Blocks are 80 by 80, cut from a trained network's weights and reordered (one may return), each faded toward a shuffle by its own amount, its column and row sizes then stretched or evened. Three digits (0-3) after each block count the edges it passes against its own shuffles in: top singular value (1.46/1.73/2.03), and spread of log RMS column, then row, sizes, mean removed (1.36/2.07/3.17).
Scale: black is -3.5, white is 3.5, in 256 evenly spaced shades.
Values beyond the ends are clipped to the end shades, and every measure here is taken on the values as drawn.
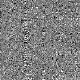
1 2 0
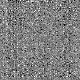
0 1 2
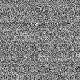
3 0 0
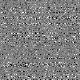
0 1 3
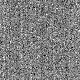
0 0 1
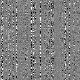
2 3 0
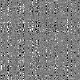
1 3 2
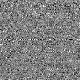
2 0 2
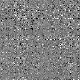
0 2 2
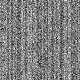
3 0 1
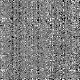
2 2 2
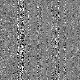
1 3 0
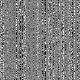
2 3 0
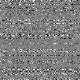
2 1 3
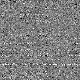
0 1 2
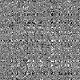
3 2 2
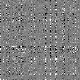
2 3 2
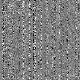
1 3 0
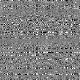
3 1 3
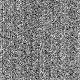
1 0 0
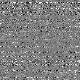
0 1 3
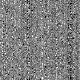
1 2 0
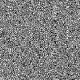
2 1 0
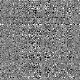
1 2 2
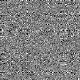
2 1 2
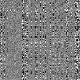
2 3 0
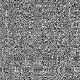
2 2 0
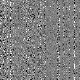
0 3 0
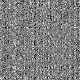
2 1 2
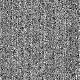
1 1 0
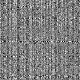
3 0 2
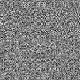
3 0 2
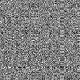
3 0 1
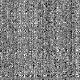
2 1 2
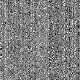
2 2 1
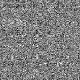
2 1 1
